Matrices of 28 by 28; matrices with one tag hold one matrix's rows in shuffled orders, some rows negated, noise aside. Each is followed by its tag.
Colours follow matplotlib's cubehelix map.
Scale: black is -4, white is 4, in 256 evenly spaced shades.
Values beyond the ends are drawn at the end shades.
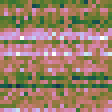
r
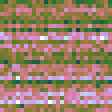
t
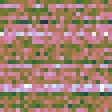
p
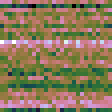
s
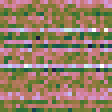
p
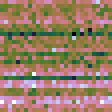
s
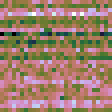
s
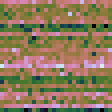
p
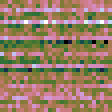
p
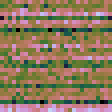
t
